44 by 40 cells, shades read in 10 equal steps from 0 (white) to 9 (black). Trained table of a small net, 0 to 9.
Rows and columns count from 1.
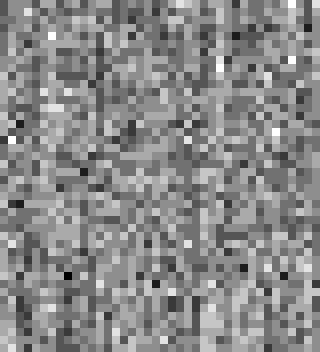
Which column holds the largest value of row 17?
17
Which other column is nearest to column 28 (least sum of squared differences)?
37
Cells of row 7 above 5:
7
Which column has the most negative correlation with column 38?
21
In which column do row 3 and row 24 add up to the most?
13
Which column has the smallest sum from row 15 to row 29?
6
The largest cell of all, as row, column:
35, 9
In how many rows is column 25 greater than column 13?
21
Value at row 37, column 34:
7
